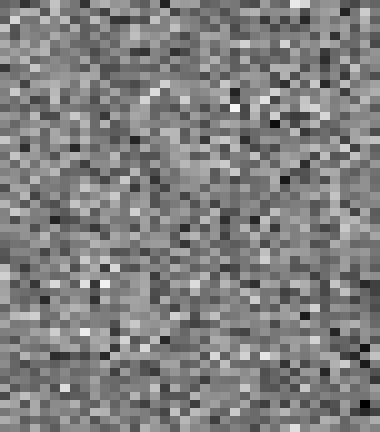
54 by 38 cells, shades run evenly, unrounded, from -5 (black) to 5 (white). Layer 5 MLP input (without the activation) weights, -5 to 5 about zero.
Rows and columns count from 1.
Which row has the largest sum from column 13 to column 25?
45
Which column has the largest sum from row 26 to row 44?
9
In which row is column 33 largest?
15
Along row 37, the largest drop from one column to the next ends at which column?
16
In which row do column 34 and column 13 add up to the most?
23
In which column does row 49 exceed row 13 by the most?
7
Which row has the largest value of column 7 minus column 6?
49
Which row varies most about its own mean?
36
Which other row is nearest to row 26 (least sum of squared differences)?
35
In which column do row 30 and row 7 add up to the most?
5
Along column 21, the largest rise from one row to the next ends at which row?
19
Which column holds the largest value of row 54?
30
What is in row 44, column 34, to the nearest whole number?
-2
